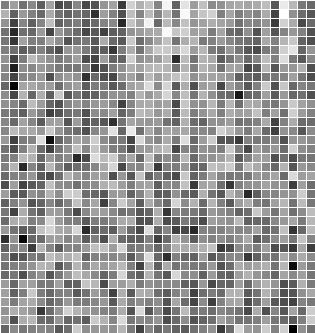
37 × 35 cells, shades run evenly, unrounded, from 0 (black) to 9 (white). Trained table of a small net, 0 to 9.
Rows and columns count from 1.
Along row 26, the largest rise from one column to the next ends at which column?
17
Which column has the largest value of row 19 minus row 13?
6
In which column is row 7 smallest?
20
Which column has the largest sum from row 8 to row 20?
21
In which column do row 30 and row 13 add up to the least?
7
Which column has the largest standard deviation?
33
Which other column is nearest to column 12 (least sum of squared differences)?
29
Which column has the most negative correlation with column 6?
16
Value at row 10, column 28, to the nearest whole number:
3
